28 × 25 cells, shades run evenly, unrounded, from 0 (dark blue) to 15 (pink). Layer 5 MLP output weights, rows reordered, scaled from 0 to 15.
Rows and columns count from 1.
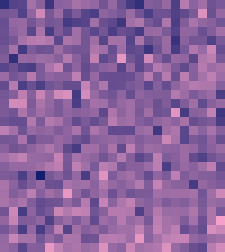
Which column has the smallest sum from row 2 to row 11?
20
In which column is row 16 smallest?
21
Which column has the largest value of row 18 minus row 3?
14
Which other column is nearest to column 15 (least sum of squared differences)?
13
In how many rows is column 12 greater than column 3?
18
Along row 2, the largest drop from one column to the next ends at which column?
24
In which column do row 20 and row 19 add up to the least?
5
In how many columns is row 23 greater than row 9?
13
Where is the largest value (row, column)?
25, 25
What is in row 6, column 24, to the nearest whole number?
12
